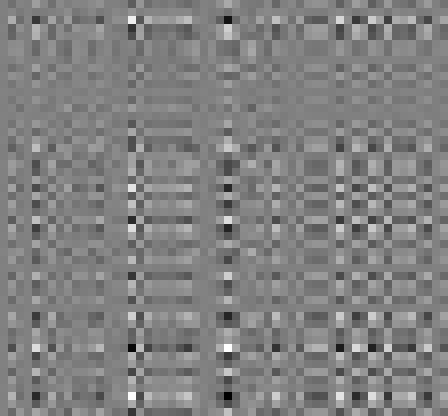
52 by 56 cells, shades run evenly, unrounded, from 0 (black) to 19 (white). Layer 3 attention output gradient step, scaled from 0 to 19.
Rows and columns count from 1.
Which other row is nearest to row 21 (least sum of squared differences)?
45
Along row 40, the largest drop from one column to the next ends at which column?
18
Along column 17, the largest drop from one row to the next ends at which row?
4
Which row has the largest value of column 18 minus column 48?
44
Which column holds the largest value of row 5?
29
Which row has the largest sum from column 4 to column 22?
24
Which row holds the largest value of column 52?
50
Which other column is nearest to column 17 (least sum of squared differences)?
43
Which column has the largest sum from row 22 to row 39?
17
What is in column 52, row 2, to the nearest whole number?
10
